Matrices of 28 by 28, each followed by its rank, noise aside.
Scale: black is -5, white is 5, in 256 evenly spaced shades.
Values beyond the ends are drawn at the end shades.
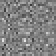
four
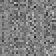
six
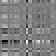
one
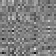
three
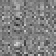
four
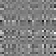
two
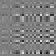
one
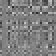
three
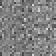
six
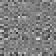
four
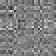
three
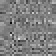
four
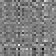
three
